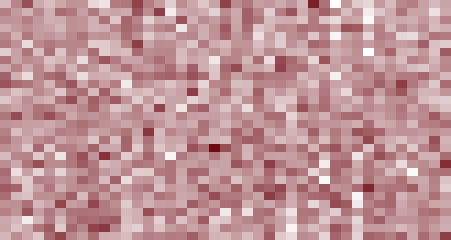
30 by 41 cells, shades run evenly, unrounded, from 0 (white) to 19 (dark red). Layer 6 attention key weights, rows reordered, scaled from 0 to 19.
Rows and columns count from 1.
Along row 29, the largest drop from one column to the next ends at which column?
6
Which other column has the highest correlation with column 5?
25
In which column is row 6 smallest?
3
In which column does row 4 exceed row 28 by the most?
33
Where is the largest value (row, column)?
19, 20
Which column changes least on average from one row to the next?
36
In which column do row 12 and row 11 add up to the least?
12
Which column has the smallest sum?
27
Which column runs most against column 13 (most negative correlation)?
10
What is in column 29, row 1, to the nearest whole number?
17
